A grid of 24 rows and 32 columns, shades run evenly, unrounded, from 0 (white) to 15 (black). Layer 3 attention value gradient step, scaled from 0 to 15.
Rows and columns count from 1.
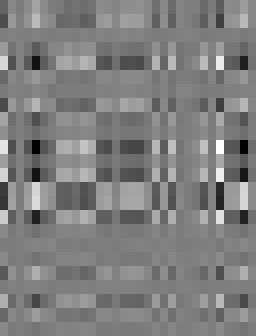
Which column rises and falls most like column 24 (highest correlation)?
25
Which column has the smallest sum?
28
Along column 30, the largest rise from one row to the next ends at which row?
16
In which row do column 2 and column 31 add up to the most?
11
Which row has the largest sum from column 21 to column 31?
8
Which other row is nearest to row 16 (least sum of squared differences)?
13
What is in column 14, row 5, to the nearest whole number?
10
